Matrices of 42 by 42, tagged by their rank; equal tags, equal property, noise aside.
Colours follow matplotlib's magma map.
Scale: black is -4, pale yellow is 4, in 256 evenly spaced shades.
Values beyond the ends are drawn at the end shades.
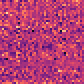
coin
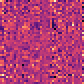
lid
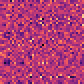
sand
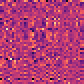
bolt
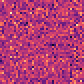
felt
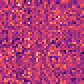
coin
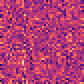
felt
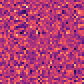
lid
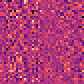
sand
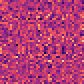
lid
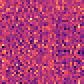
sand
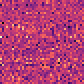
sand
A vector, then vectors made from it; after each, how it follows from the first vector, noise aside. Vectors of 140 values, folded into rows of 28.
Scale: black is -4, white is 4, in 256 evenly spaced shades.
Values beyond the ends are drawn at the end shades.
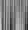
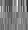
reversed, negated, partly zeroed.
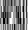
wrapped around, scaled up.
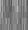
reversed, negated, shrunk.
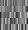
sign-scrambled.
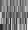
sign-scrambled.
